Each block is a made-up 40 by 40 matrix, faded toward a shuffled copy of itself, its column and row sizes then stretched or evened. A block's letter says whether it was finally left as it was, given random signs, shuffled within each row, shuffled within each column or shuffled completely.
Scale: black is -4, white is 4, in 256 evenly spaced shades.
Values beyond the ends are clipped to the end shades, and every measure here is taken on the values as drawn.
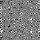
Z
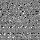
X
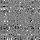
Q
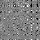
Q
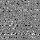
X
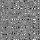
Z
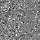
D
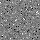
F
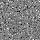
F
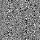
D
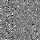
D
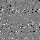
X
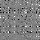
Q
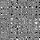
Q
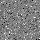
F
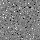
F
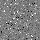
F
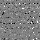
X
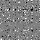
Z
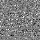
X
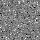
F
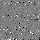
X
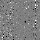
D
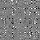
Q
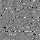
X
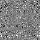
Z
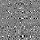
Q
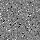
F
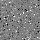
F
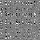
Q
